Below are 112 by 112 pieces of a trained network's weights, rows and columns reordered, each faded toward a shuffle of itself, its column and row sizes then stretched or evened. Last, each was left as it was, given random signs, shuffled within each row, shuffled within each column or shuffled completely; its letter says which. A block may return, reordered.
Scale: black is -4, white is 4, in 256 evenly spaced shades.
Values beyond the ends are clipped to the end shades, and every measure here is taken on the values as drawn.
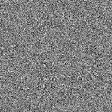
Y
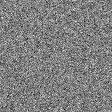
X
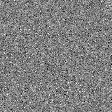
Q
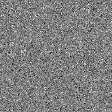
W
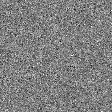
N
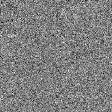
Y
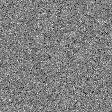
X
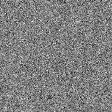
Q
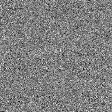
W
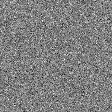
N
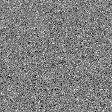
Q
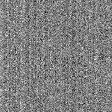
Y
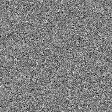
N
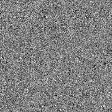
W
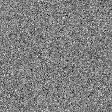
N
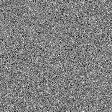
Q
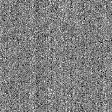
Y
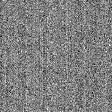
N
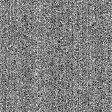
N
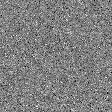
X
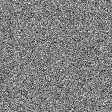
X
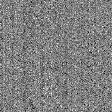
Y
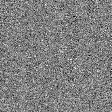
N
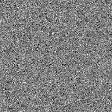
Y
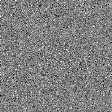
Y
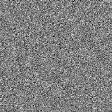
Y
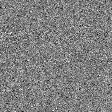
Q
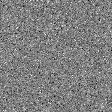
X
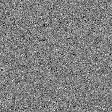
Q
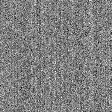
N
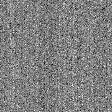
N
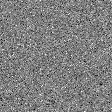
X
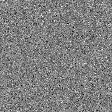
Q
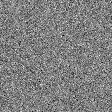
X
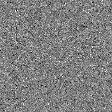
W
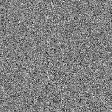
Y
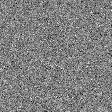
Q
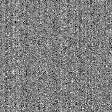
Y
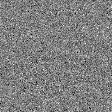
W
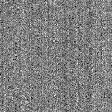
Y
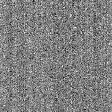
Y
